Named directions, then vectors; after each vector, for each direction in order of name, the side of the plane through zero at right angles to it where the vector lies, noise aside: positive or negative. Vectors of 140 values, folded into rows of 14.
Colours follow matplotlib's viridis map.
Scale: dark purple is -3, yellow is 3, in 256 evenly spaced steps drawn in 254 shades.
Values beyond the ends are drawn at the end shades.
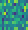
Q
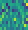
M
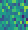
negative, positive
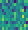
positive, negative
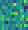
positive, negative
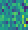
positive, negative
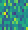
positive, positive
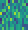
negative, negative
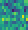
positive, negative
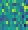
negative, positive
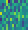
negative, negative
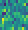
negative, negative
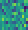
positive, negative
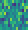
negative, positive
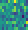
negative, positive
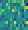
negative, positive
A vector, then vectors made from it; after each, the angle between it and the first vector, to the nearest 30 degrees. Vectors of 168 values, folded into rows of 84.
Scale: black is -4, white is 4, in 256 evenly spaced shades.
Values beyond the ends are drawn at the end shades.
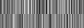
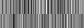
150 degrees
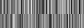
30 degrees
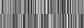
150 degrees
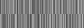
90 degrees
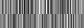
150 degrees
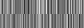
150 degrees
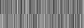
90 degrees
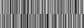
120 degrees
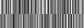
150 degrees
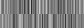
150 degrees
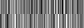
90 degrees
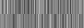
150 degrees
